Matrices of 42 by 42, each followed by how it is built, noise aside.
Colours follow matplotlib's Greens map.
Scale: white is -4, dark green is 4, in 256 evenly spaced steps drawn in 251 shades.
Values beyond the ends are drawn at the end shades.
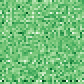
uneven rows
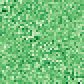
block diagonal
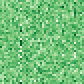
uneven columns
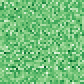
uneven rows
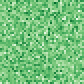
noise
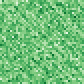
Toeplitz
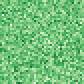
noise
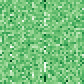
uneven columns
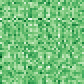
low rank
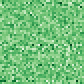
uneven rows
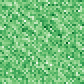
Toeplitz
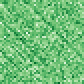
Toeplitz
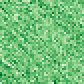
Toeplitz
